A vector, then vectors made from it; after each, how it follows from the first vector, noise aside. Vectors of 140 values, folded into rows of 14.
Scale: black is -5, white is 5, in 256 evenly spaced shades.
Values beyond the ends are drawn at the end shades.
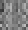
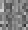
negated.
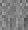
reversed, shrunk.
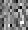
wrapped around, negated, scaled up.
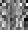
reversed, scaled up.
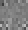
partly zeroed.
